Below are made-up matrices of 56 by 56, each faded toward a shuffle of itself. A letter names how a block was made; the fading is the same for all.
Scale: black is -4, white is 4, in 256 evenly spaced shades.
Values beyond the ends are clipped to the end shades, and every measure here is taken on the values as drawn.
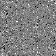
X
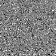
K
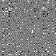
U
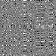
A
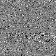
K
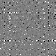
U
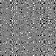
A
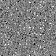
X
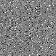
X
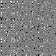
U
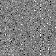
X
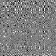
A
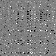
U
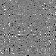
U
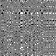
A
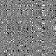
A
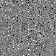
X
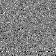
K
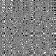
A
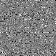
K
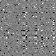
U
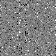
X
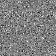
K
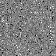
X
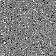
X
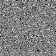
K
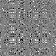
A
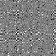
A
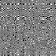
A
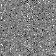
X
